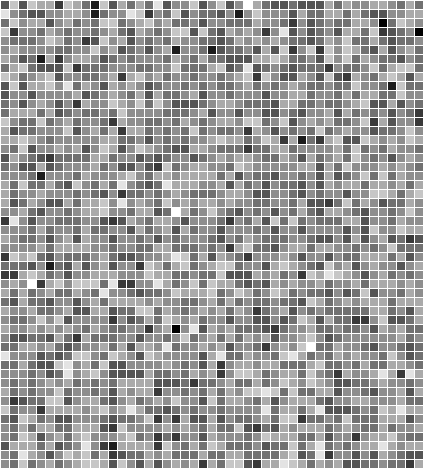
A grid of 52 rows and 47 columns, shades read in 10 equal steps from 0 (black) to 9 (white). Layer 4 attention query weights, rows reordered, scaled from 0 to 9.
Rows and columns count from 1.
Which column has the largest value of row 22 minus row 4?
47
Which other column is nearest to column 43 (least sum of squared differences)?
35
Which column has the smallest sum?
13
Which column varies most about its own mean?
20
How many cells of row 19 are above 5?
13
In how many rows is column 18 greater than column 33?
20
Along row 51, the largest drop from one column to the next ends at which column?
37
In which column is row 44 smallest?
18
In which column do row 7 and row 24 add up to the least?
5
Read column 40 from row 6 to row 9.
6 4 4 6
